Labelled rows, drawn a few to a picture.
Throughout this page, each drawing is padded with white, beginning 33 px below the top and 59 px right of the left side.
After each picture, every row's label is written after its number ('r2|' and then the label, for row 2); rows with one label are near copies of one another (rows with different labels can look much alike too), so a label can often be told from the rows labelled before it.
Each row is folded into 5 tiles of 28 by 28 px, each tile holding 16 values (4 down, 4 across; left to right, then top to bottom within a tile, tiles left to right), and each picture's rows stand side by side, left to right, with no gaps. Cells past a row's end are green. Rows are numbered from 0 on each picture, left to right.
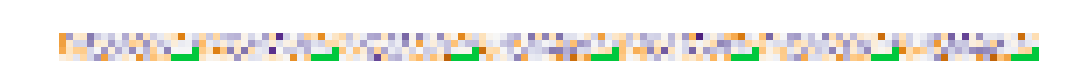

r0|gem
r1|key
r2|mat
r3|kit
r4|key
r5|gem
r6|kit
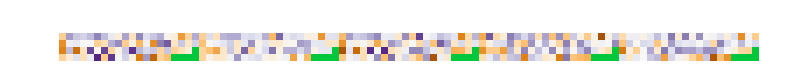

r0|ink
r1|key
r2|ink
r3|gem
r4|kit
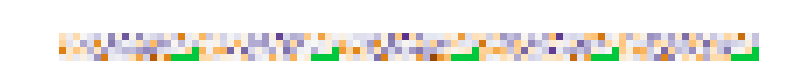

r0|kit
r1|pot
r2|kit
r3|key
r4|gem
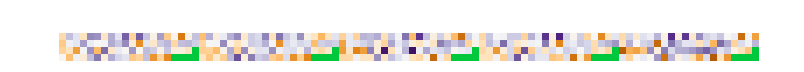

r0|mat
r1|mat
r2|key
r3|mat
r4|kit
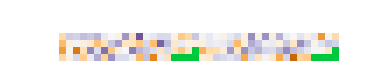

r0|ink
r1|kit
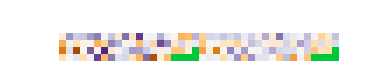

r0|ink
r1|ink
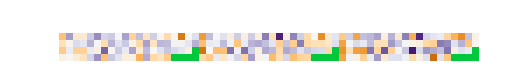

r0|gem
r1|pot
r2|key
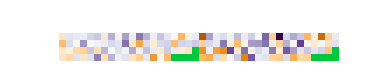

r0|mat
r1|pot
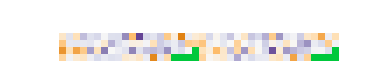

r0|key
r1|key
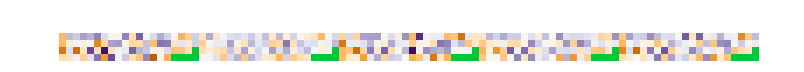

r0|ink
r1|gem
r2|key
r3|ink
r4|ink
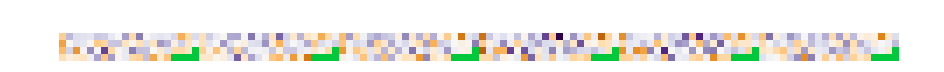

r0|ink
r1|mat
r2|gem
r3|pot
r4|pot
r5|gem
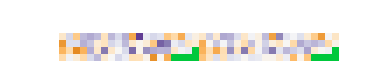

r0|key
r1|key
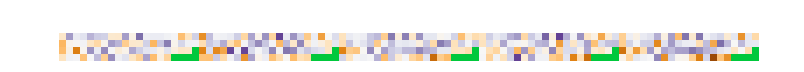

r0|ink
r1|pot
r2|kit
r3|mat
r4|kit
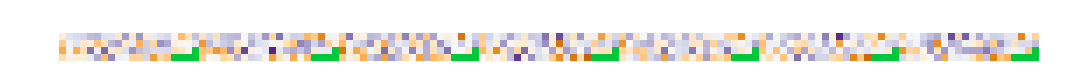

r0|ink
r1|key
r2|gem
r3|mat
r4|gem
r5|mat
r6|kit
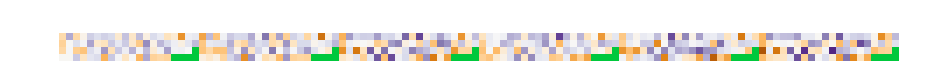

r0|gem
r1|gem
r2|ink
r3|mat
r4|kit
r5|ink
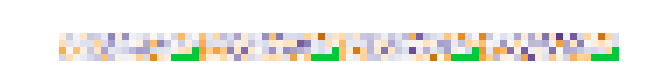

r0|kit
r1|key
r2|key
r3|pot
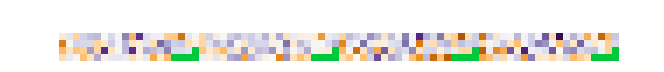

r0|key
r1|gem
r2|mat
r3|pot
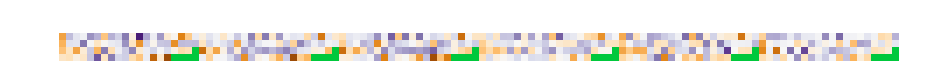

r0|mat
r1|kit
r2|kit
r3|key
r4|gem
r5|ink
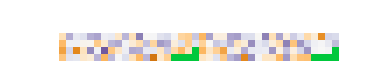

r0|ink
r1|gem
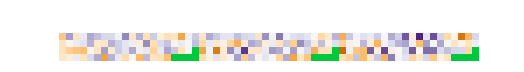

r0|gem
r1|ink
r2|pot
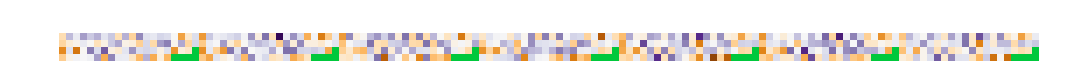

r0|ink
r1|pot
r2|gem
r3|kit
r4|mat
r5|pot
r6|mat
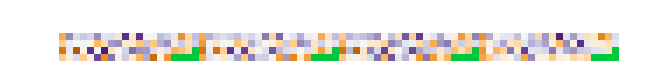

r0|ink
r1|ink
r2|ink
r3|pot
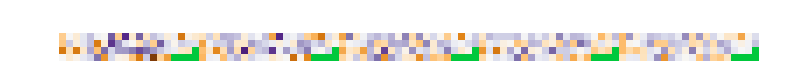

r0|kit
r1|key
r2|gem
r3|ink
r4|gem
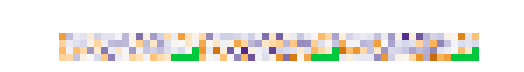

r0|pot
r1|ink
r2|kit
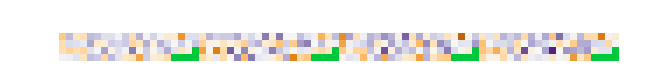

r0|gem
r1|ink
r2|gem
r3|key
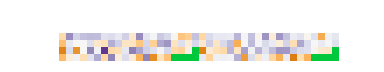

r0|ink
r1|kit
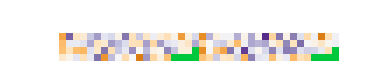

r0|gem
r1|pot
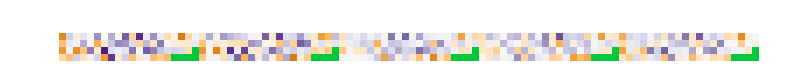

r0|pot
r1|ink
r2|kit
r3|mat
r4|pot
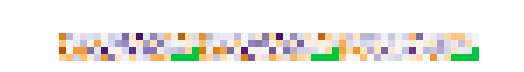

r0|pot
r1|pot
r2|key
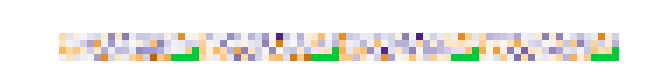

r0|kit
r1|mat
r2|pot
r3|ink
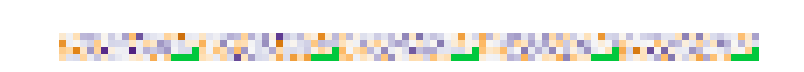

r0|key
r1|mat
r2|pot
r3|gem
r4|ink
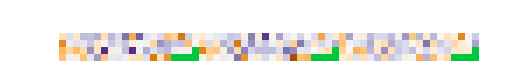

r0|key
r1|kit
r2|gem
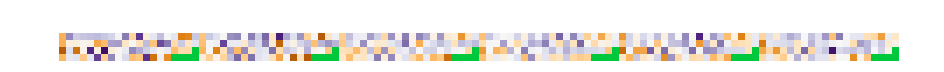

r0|ink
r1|mat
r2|mat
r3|pot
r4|pot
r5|key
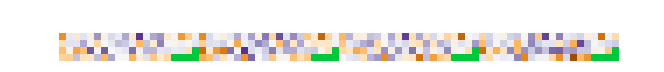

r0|pot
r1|pot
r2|gem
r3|kit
